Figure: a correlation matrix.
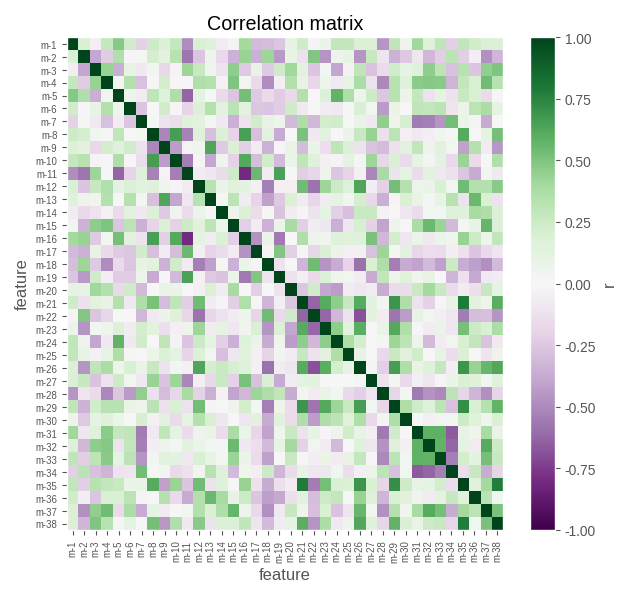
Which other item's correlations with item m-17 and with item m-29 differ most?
m-35
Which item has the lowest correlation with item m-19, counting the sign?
m-16
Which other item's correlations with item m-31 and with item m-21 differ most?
m-7
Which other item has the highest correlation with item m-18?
m-22
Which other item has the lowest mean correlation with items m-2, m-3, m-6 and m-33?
m-28
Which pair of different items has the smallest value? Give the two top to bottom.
m-11, m-16
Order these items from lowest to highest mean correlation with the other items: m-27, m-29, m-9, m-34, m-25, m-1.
m-34, m-9, m-27, m-25, m-1, m-29
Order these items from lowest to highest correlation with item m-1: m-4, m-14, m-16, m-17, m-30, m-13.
m-17, m-14, m-30, m-13, m-4, m-16
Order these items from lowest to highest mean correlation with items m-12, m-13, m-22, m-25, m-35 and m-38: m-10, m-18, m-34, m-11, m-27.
m-18, m-11, m-34, m-27, m-10
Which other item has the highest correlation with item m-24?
m-5
